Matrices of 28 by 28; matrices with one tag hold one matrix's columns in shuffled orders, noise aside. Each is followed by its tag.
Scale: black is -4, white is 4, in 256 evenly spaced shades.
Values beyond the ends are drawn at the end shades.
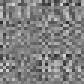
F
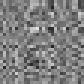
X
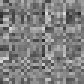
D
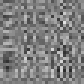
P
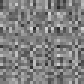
X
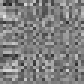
F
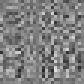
P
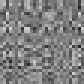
X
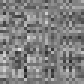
P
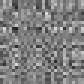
X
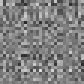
F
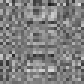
F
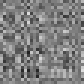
P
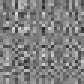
X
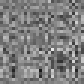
P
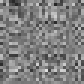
F
